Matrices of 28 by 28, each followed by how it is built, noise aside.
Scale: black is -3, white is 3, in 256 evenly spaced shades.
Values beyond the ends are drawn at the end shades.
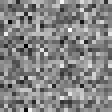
repeating rows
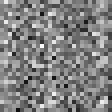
repeating rows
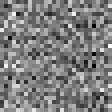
repeating rows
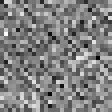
Toeplitz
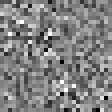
block diagonal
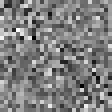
block diagonal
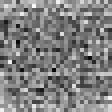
blocks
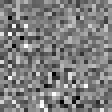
lower triangular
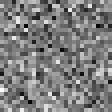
Toeplitz
